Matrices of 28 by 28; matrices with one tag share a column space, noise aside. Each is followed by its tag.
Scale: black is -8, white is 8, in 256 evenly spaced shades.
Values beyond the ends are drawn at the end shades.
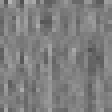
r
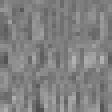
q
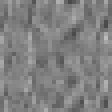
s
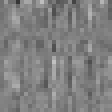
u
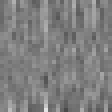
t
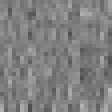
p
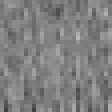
p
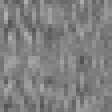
s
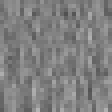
p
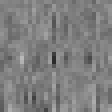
q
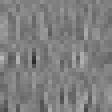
q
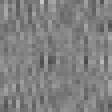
s
